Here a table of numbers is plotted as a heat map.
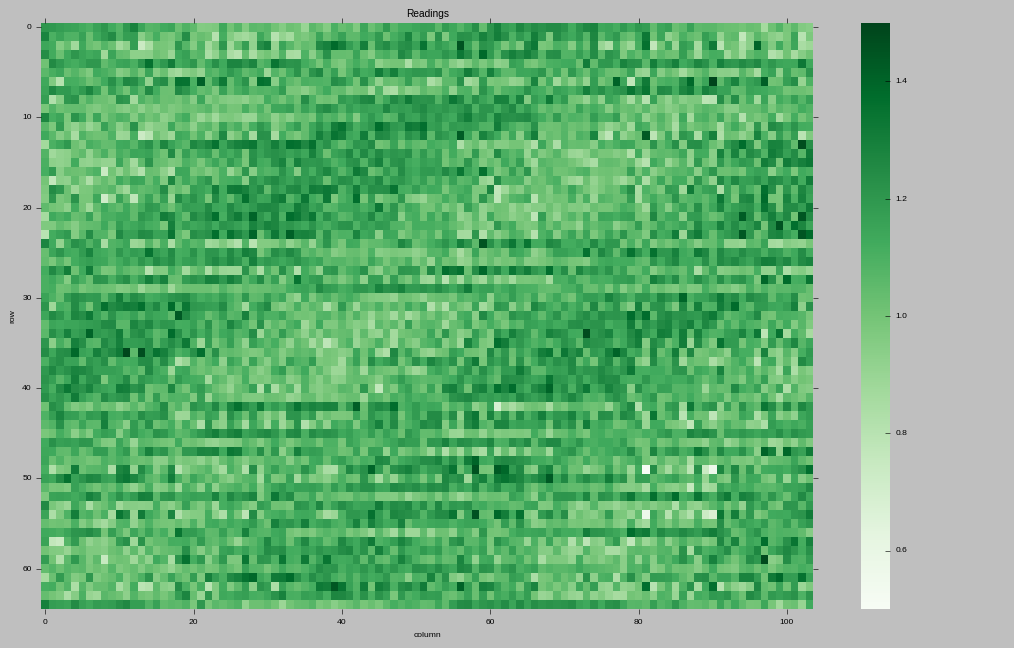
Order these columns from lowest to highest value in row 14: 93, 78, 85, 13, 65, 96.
65, 78, 85, 13, 96, 93
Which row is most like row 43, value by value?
37
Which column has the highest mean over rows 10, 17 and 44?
61
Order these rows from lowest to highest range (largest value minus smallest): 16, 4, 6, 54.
4, 16, 6, 54
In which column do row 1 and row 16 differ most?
8
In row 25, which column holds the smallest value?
56
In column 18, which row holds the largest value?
32
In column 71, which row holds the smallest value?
57
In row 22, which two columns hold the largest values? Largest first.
99, 101
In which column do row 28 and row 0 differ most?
97
